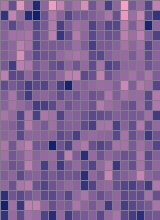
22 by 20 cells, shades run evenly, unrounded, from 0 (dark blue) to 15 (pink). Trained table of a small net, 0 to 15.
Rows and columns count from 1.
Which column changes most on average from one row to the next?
20
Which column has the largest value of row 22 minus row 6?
5
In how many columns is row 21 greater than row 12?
10
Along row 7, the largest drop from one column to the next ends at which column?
14
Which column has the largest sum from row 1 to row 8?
16
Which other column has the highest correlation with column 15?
8
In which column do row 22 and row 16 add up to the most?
4
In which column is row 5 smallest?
12
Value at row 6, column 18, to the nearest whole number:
9
